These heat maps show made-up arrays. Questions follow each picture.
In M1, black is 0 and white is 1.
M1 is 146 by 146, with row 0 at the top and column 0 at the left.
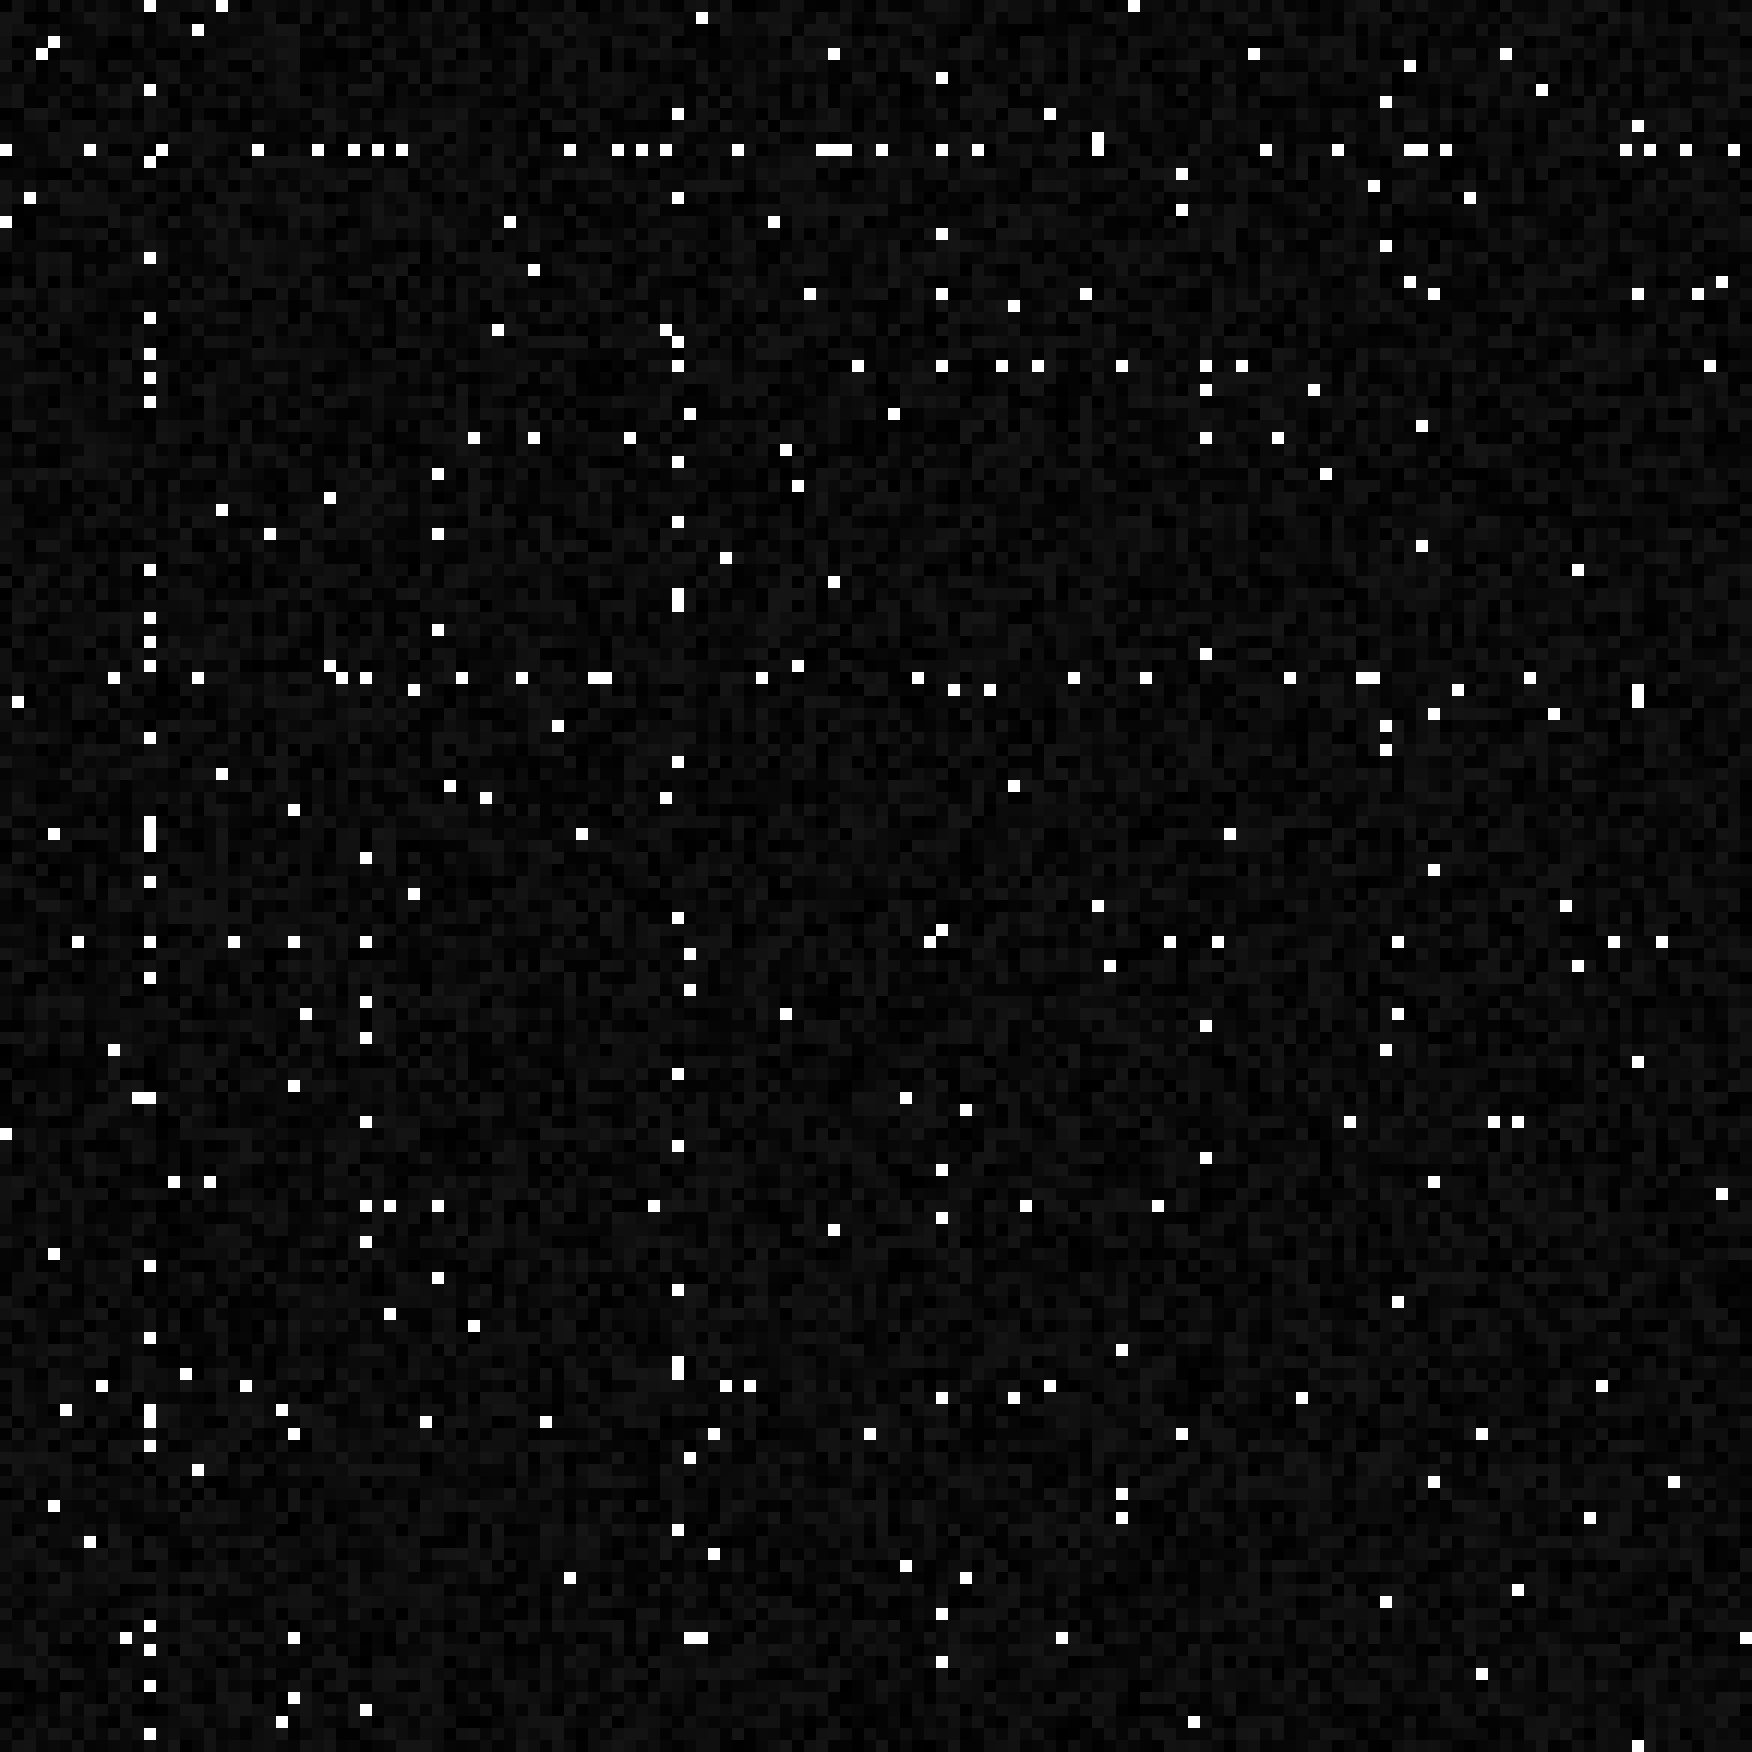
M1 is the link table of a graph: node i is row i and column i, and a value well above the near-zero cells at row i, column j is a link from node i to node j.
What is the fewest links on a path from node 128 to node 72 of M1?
6
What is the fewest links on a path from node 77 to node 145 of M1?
4
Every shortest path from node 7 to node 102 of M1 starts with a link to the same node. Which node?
node 12
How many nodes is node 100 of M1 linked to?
6
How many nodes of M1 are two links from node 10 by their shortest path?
5
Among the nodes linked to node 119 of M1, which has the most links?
node 24
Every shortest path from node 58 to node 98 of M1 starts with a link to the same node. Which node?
node 136
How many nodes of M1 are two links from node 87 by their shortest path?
6
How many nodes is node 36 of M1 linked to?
5
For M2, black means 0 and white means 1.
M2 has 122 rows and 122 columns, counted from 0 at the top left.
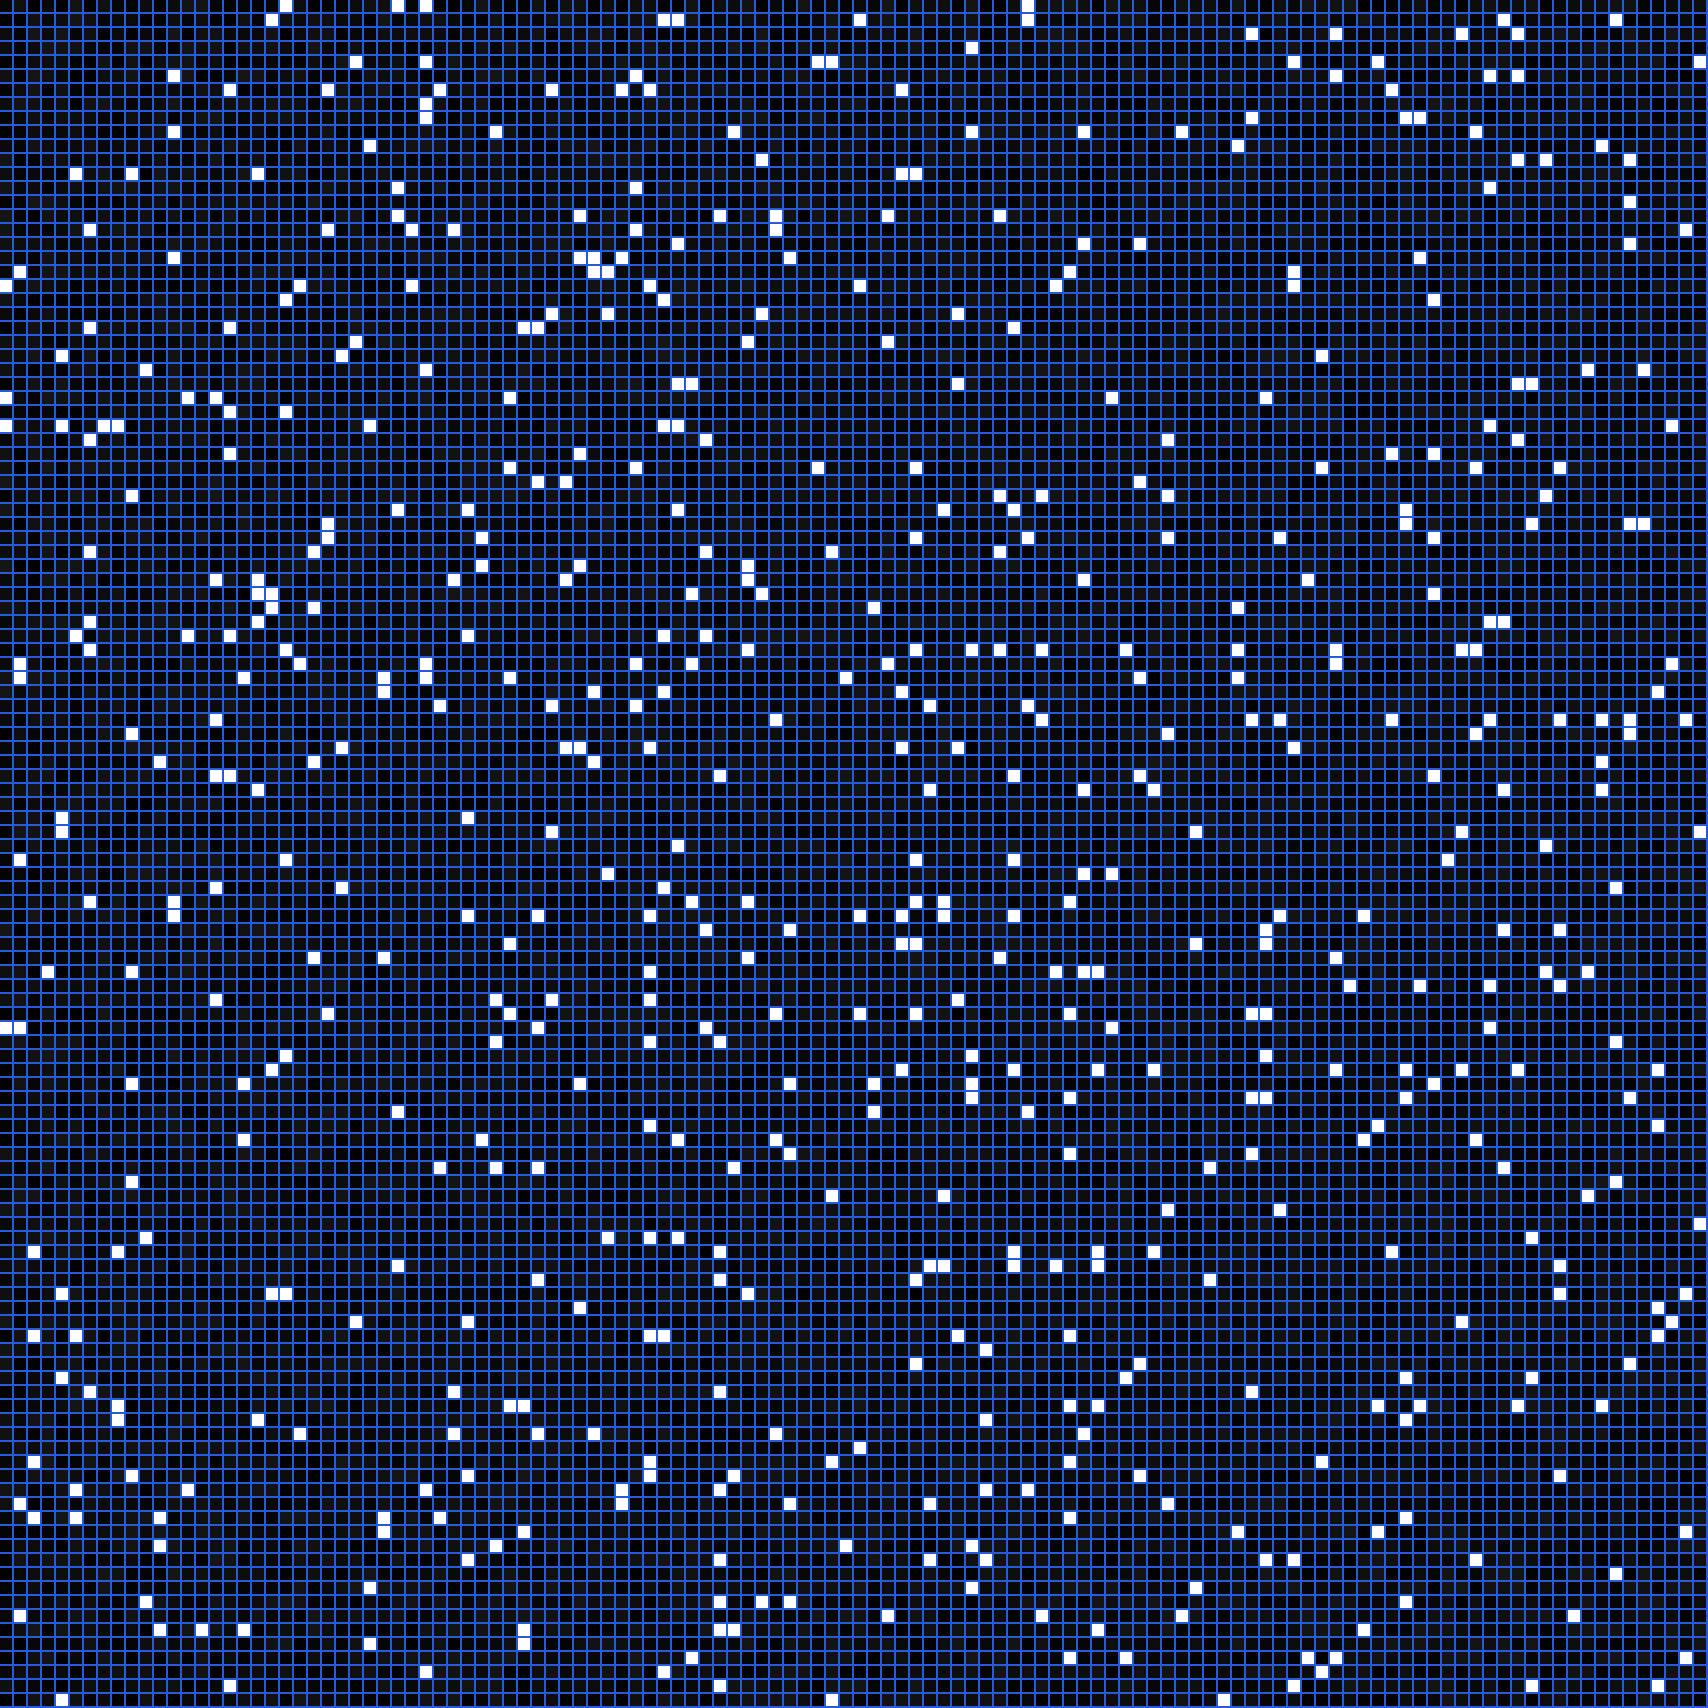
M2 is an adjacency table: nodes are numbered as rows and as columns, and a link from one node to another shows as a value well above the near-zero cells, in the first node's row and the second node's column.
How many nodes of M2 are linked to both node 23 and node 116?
1
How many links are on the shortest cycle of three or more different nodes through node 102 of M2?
4
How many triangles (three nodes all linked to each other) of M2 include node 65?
4
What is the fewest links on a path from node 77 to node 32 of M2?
2
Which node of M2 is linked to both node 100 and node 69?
node 78
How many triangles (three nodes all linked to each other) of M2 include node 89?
1
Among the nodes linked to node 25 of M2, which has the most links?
node 4
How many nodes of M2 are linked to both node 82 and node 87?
0
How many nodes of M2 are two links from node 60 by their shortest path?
10
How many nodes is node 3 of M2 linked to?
1
